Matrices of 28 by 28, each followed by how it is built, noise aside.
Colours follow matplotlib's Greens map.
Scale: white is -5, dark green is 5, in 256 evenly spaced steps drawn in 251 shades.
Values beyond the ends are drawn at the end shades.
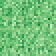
blocks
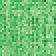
blocks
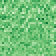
low rank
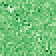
banded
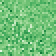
lower triangular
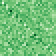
diagonal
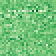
uneven rows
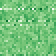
uneven rows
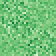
block diagonal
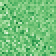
lower triangular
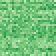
blocks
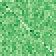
diagonal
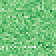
uneven rows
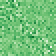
block diagonal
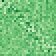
banded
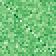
diagonal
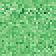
uneven rows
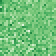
lower triangular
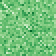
diagonal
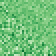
lower triangular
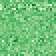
uneven rows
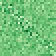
banded
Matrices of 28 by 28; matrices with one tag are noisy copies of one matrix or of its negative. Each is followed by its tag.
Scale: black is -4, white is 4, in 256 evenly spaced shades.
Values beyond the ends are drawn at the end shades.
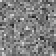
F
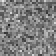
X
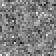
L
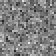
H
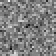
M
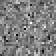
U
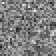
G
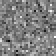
H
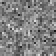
G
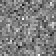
G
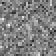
G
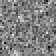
M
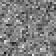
X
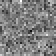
L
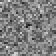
M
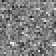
X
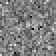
M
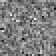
X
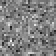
G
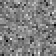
U
